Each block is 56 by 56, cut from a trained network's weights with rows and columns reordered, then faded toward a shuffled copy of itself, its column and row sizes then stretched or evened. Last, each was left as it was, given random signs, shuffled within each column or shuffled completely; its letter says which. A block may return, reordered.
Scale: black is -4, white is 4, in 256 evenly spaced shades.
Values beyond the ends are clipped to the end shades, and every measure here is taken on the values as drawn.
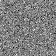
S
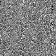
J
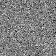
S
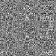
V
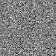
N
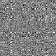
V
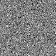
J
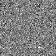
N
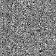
J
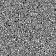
S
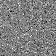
S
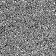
S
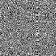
V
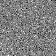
S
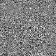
N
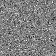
S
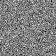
S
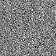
J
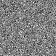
S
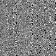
J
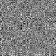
V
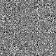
N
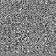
V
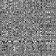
V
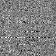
N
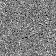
S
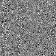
J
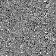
J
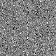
J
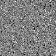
J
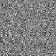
V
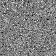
S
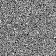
S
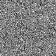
J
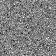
S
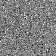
S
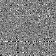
N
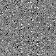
J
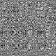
V
